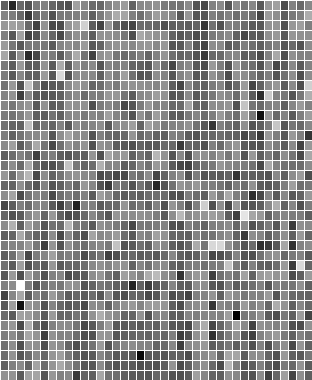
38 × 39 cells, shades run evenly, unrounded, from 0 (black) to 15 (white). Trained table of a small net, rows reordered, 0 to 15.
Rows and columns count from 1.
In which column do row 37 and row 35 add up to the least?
23
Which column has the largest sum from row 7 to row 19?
4
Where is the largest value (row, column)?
29, 3
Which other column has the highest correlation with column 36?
25
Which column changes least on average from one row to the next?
7
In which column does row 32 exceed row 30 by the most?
13
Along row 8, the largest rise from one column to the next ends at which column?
8
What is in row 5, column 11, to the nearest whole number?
9
